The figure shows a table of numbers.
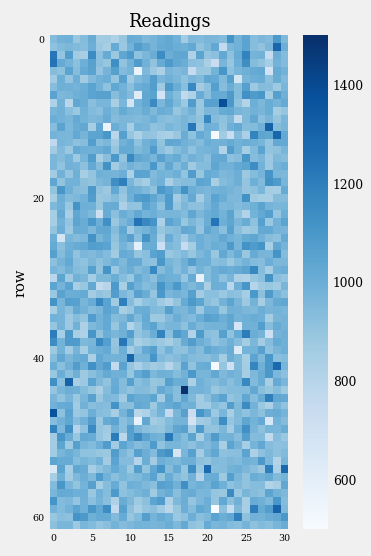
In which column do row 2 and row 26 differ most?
14
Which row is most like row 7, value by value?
26
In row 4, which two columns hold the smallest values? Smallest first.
11, 28
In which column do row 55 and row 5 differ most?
24
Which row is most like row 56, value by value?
19
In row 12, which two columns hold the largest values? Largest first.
29, 26
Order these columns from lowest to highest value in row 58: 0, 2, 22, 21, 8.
8, 21, 2, 22, 0
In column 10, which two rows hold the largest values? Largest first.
40, 15
